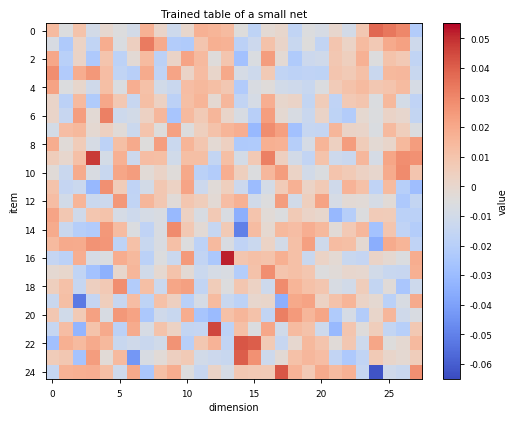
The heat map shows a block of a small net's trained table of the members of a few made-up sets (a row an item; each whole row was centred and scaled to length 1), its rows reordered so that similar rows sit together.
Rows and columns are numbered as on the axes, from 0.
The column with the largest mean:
16
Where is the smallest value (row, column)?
24, 24
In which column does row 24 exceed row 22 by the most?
17
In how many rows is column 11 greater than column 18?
12
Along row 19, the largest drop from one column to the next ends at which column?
2
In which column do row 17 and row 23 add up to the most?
15
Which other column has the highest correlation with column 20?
5
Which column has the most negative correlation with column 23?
14
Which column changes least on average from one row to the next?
19
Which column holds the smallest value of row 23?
6
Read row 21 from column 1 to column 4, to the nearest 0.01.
0.01 -0.03 0.01 0.02
